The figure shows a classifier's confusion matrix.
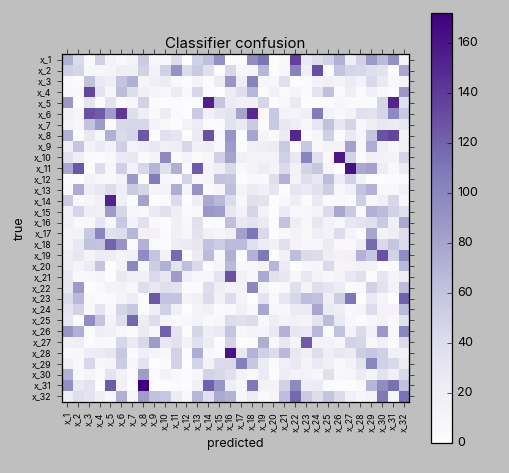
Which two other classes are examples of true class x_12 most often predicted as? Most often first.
x_9, x_7
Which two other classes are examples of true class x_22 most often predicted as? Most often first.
x_18, x_2
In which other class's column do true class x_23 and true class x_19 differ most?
x_30
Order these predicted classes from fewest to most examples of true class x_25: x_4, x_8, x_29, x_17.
x_29, x_8, x_17, x_4
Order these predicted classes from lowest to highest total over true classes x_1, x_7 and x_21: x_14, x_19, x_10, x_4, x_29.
x_10, x_14, x_29, x_4, x_19
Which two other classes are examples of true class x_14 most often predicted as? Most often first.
x_5, x_8
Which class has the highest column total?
x_16
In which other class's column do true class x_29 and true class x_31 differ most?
x_8
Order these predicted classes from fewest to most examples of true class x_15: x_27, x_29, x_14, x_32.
x_32, x_27, x_29, x_14
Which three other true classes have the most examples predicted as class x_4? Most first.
x_6, x_17, x_7
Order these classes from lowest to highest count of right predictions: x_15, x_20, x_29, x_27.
x_27, x_20, x_15, x_29
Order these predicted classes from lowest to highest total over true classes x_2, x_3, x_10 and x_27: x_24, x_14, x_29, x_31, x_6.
x_31, x_14, x_29, x_6, x_24
